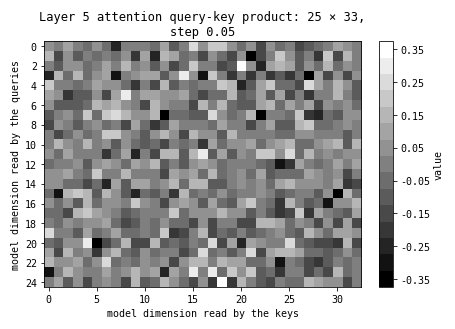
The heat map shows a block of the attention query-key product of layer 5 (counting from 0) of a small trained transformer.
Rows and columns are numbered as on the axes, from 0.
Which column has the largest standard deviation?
27
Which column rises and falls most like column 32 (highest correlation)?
20
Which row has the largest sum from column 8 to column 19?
23
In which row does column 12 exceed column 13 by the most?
19
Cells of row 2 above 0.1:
5
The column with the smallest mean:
28
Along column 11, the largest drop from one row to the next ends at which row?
8
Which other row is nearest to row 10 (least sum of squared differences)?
13
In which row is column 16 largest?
11
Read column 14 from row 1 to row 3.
-0.05 -0.05 0.3
